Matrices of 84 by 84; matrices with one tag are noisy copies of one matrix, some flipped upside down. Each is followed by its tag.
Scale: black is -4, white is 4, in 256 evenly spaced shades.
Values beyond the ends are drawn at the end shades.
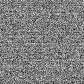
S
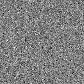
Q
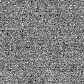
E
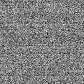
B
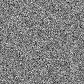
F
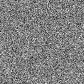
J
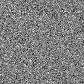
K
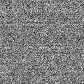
B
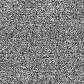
E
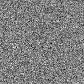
Q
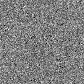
Q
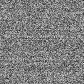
B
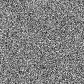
J
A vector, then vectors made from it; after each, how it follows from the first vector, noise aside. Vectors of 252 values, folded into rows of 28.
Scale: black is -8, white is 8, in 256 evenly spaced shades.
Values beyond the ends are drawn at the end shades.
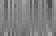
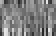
reversed, negated, scaled up.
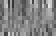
negated, scaled up.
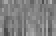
reversed.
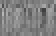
wrapped around.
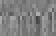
wrapped around.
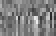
wrapped around, negated, scaled up.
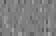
reversed, negated, partly zeroed.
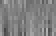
reversed.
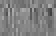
wrapped around.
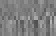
wrapped around.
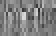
wrapped around, negated, scaled up.
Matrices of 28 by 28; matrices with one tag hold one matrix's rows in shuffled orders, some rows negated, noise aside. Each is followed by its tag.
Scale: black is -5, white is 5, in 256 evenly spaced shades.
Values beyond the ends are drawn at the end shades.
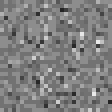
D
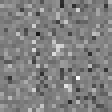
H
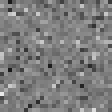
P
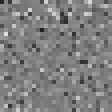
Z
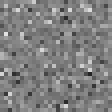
Z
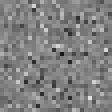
H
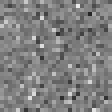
H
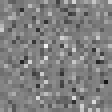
D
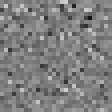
Z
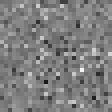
D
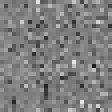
D
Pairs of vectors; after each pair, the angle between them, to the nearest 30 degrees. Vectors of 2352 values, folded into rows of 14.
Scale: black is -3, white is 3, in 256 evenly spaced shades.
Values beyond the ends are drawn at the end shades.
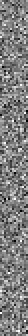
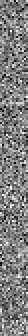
90 degrees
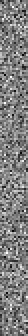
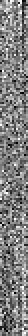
90 degrees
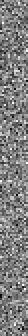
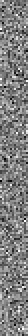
150 degrees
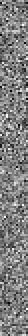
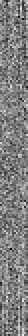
90 degrees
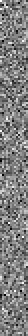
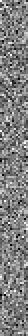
30 degrees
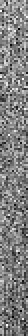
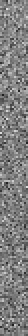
60 degrees
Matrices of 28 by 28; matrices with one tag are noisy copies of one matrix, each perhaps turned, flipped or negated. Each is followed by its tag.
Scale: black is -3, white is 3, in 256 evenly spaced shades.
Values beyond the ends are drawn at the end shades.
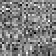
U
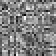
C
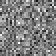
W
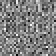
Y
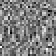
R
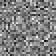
W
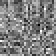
C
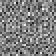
Y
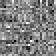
C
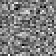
R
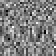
R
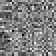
U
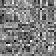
C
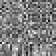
U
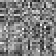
C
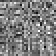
C
